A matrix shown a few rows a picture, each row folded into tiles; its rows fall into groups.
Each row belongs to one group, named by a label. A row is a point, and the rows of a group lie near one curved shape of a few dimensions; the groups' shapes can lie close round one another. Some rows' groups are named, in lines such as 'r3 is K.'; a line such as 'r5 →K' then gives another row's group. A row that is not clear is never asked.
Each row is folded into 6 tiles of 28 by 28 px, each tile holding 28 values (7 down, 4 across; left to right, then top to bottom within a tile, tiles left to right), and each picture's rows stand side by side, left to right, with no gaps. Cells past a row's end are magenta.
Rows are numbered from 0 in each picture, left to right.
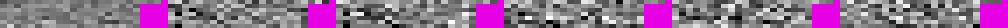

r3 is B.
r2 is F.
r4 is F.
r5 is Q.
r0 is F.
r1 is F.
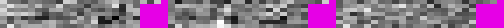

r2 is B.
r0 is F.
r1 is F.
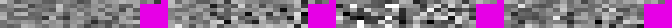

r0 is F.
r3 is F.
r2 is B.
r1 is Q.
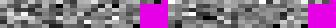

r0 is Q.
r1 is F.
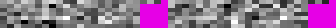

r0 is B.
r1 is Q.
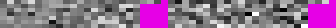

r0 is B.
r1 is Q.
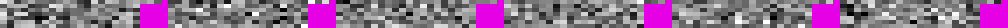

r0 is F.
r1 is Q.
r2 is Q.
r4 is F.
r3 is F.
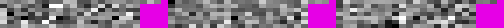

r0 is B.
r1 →Q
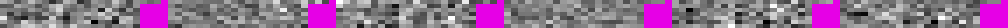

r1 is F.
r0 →F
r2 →Q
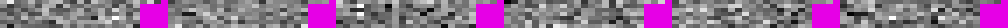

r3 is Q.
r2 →F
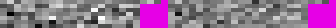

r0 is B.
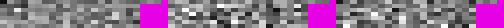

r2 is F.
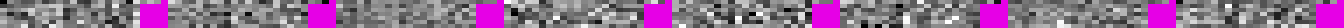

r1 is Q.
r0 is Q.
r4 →Q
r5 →Q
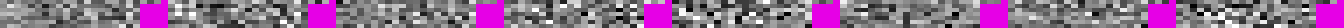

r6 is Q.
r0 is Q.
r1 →Q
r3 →Q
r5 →F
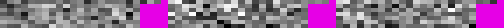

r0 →Q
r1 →Q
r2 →Q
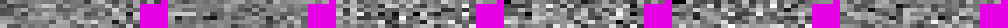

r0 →Q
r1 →F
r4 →Q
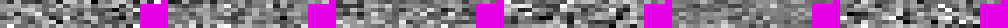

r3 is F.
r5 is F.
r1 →Q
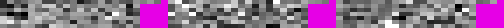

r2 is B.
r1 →Q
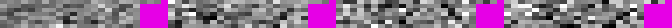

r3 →Q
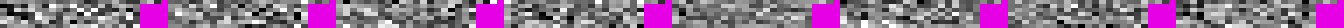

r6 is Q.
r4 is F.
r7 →Q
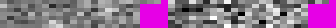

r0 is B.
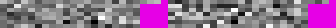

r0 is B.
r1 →Q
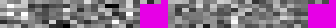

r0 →Q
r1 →Q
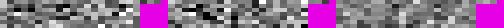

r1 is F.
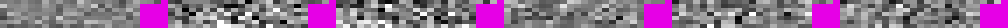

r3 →F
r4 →Q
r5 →Q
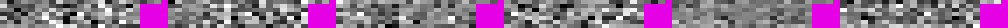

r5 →Q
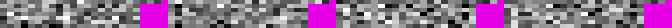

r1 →F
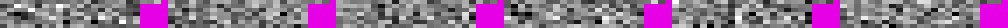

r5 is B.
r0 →B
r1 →B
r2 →Q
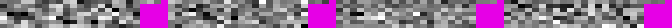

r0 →F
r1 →F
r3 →Q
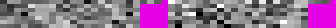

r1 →F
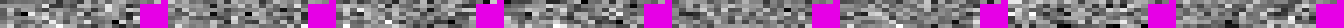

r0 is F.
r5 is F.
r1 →Q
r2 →F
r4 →F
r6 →Q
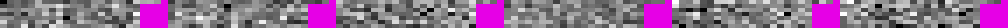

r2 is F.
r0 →Q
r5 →Q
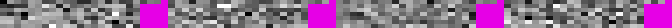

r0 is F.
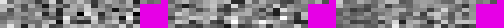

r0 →Q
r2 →B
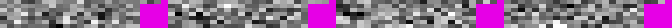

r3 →B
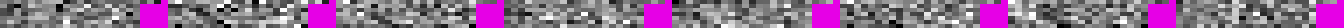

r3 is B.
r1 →F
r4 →Q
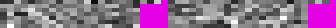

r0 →F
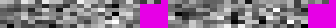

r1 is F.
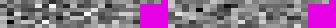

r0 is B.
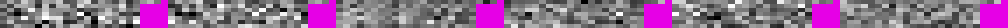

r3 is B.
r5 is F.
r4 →Q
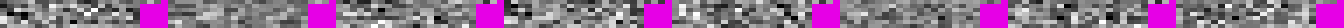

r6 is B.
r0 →F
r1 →F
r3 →F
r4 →Q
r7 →B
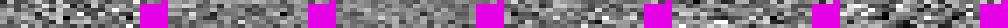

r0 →Q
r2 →B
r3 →B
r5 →Q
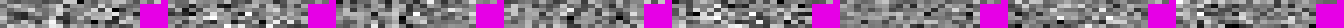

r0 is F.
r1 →B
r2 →Q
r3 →Q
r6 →B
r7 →Q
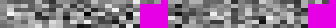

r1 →F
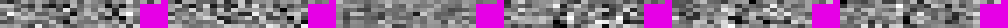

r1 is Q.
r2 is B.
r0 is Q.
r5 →Q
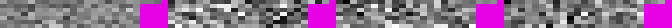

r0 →B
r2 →Q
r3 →Q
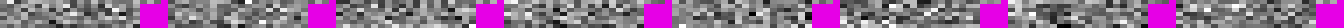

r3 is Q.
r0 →Q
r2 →Q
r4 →Q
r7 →B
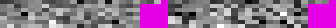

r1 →F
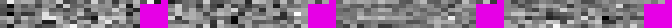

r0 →F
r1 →Q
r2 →B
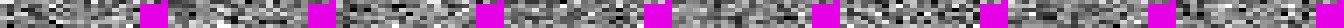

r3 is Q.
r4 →Q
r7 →Q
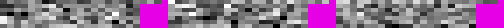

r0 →F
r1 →F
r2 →Q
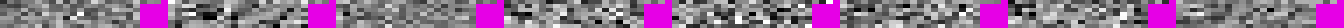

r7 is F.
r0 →Q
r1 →F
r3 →F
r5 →B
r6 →F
